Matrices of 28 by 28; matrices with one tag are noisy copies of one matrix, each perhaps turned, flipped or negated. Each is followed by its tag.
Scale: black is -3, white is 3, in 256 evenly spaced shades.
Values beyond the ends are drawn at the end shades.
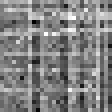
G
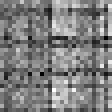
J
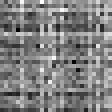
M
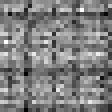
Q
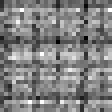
Q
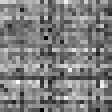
M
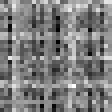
Q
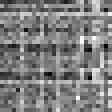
G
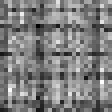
Q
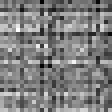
M
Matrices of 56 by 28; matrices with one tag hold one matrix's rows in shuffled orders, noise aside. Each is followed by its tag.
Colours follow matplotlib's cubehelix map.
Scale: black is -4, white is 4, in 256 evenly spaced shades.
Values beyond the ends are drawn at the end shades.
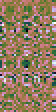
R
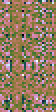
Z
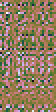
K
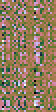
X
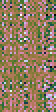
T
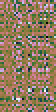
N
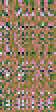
K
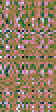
K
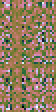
Z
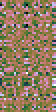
R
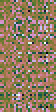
N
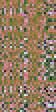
T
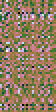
K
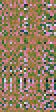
T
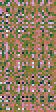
K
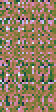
K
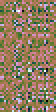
N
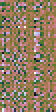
X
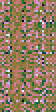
Z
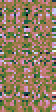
R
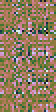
N
